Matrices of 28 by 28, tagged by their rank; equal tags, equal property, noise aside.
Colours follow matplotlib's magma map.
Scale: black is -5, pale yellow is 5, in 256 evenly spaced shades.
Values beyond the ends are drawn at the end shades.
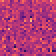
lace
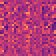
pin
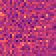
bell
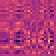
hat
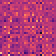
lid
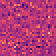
lace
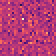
lace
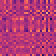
hat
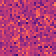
bell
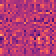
lid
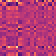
hat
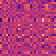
lid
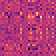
lid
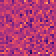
lace
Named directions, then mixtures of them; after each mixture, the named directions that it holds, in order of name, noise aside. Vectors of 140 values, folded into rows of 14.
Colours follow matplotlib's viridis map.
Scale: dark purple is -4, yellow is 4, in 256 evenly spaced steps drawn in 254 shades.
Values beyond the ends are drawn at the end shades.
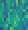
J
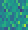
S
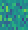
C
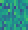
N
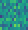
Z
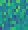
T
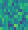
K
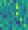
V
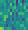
J, K, V.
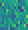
C, N, S.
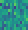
N.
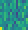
J, V.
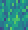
J.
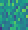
C, J, T.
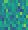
S.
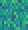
N, S, Z.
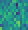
V, Z.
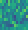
C, K, T.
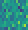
S.
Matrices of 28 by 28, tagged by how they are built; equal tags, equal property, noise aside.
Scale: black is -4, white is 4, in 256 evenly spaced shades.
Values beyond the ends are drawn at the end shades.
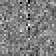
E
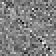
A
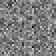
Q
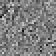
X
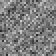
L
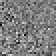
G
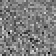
G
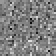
E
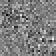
X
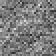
L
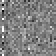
E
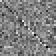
A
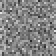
Q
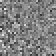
G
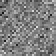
L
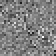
X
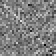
A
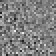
G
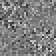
X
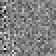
E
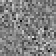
X
